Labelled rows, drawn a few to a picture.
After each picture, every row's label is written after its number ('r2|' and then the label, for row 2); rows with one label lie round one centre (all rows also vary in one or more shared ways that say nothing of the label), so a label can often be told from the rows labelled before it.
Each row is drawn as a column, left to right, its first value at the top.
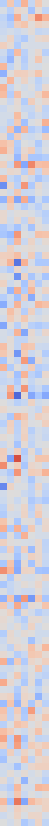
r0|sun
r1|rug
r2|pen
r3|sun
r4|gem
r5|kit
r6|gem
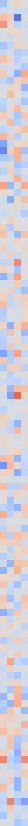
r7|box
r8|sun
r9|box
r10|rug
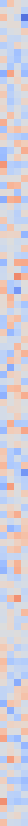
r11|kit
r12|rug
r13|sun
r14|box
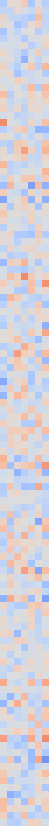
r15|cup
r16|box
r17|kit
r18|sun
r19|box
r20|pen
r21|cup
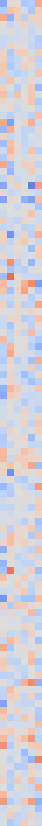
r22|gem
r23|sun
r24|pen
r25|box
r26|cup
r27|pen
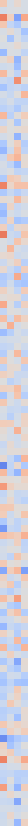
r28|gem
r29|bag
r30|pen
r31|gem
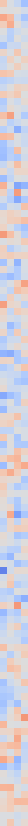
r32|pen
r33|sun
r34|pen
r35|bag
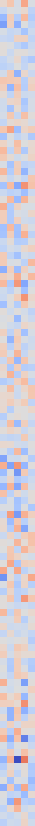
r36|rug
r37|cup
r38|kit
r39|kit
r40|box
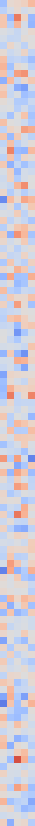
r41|box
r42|cup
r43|sun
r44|rug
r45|rug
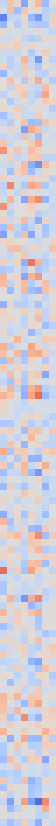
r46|bag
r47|pen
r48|gem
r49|bag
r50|sun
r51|pen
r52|kit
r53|gem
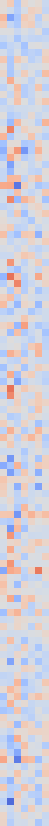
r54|box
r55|box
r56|cup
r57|rug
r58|sun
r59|sun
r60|cup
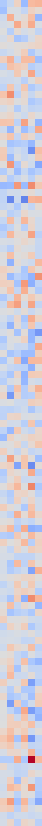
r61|cup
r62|kit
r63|box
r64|box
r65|bag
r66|sun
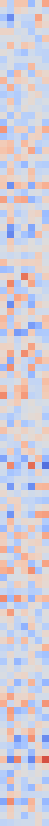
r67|rug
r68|bag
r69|bag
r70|kit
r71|sun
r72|sun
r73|gem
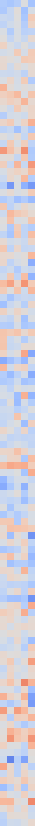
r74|gem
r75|cup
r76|pen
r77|cup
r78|rug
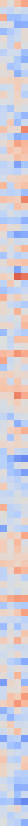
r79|kit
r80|cup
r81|kit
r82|gem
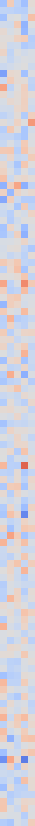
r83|box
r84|gem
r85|box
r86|kit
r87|cup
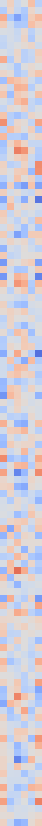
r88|cup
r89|rug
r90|cup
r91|gem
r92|sun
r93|rug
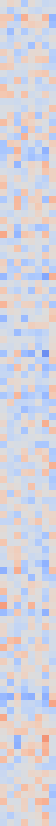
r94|box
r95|kit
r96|bag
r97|kit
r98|rug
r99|bag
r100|rug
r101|rug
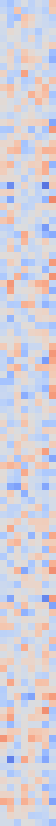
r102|rug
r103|box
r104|sun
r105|gem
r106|kit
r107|cup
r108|gem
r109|sun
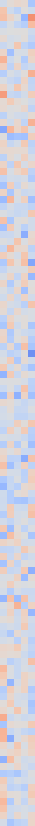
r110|kit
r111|gem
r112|gem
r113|rug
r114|cup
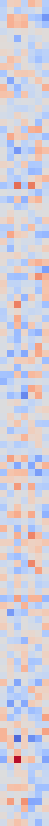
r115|box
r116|sun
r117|bag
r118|sun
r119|box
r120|sun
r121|box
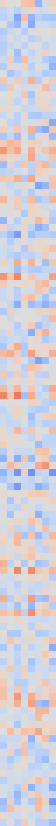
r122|cup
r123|kit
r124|sun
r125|kit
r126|bag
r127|bag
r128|pen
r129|pen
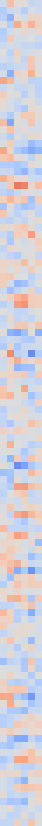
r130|cup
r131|kit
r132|box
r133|box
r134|box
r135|bag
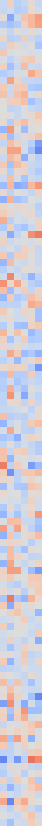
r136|pen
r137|cup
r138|cup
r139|gem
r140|bag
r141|box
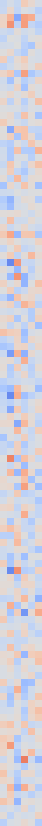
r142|cup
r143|pen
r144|box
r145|sun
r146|kit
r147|gem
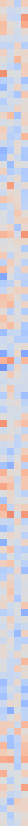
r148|rug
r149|box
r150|bag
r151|sun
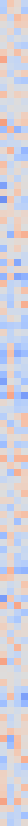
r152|cup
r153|sun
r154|pen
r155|box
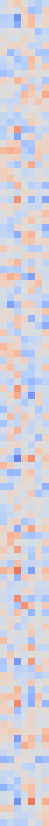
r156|pen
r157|sun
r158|rug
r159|pen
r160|box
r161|cup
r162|sun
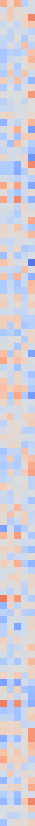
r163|kit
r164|sun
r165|kit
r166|sun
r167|kit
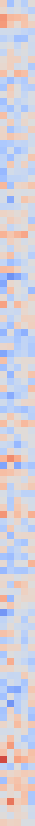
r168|sun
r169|sun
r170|bag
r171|bag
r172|cup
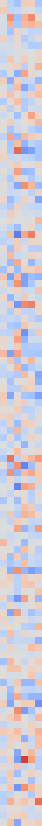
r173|kit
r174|sun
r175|gem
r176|bag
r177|kit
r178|box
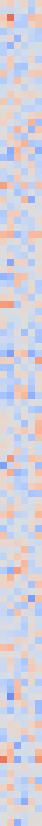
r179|gem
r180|kit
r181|cup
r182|kit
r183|cup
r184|sun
